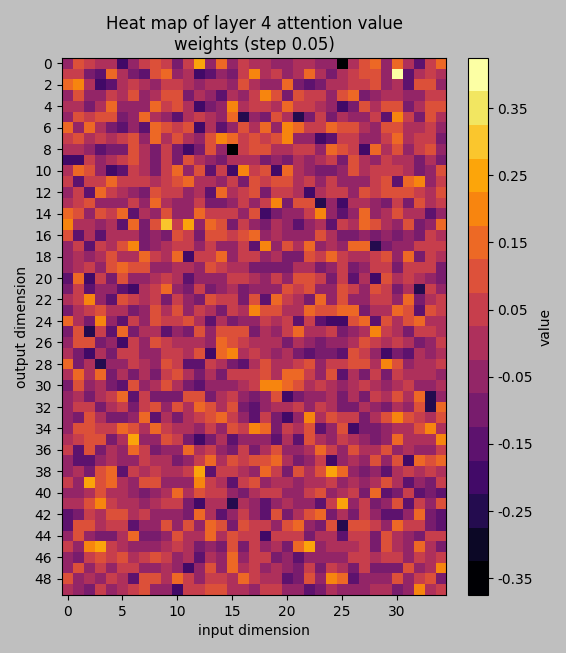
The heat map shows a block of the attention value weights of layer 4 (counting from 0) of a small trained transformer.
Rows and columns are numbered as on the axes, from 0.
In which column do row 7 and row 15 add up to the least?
24
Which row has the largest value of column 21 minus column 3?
28
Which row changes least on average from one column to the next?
19
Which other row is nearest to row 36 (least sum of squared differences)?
9
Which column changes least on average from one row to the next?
33
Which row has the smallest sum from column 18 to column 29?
27
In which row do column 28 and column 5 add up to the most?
25
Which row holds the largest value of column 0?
15
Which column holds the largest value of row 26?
14
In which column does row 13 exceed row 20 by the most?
2
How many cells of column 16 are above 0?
25
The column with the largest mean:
30
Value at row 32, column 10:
0.1
